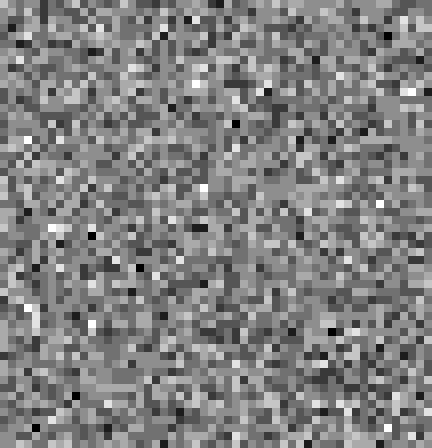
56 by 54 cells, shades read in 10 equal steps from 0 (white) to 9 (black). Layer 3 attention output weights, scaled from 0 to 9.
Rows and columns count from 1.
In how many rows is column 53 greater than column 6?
16
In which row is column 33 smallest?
12
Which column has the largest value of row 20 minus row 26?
48
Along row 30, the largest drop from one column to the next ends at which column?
13
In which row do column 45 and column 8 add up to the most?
31
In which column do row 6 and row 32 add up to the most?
3
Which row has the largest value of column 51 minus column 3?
8
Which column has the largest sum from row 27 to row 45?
29
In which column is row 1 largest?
28
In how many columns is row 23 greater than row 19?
24
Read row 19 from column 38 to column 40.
7 3 3
